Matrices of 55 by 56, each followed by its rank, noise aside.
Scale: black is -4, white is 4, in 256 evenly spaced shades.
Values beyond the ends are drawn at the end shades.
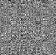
eight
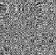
six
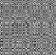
three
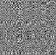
six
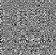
eight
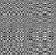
two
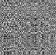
six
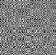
three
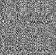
eight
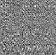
eight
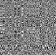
six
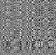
four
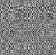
three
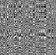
four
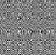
three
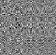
six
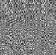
six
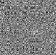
eight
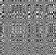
three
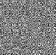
eight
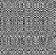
three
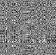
six
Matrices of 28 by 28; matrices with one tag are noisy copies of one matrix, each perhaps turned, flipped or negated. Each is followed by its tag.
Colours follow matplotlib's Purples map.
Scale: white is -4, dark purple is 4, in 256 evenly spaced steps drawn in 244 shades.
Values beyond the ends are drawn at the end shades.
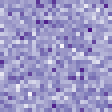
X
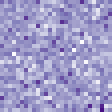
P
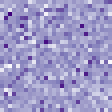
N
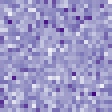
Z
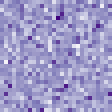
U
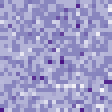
Z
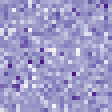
Z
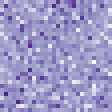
X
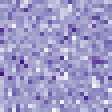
U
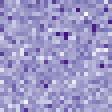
U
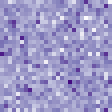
X
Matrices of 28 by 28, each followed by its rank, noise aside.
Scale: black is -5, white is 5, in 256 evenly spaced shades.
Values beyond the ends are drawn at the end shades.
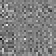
four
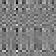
two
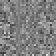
six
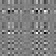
one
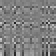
two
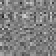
four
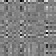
two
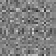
three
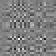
two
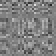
three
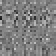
three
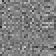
six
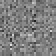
six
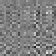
two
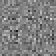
four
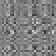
two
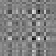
one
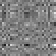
two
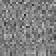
six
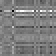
one
